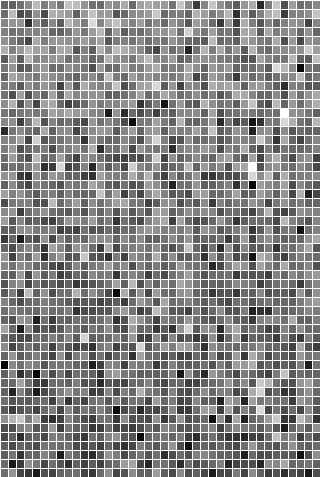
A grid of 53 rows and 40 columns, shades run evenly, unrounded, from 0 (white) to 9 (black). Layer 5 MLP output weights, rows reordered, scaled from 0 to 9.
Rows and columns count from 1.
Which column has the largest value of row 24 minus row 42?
36
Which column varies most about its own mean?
32
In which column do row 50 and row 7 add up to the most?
24
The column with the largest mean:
28
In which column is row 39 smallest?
18
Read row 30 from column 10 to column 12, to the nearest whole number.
4 6 5
